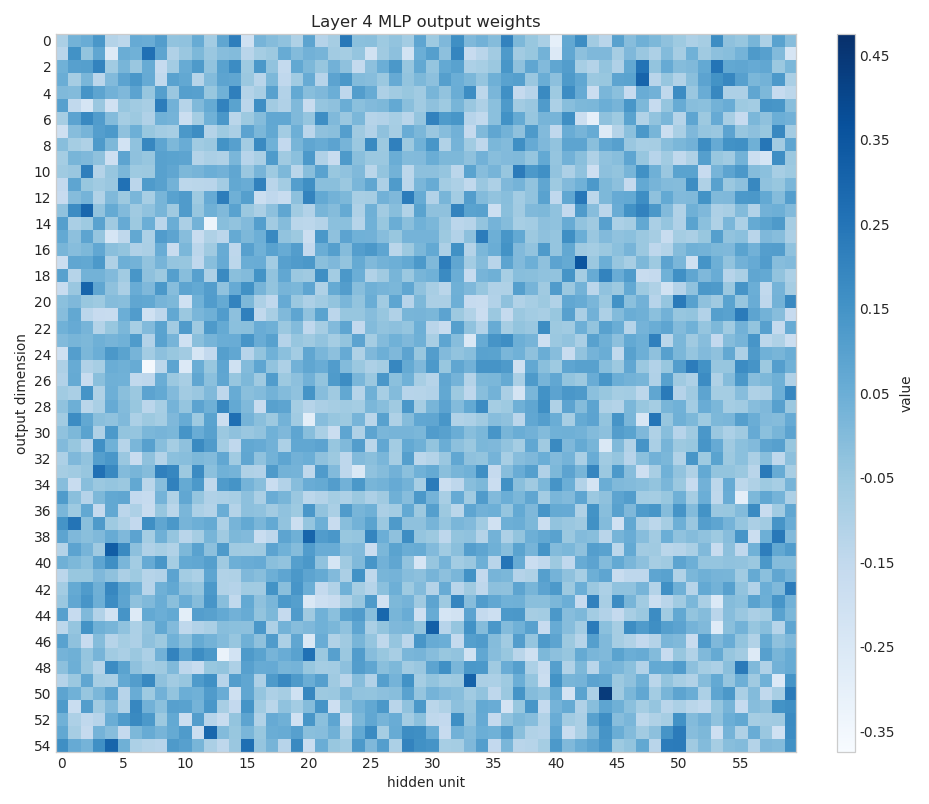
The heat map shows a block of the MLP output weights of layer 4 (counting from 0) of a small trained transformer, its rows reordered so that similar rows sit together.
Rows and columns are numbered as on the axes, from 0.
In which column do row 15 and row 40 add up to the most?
36
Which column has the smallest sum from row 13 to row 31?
33
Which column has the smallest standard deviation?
54
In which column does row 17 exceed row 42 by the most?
42
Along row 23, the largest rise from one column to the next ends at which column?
34
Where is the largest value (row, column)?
50, 44
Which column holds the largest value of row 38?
20
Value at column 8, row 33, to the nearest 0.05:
0.2
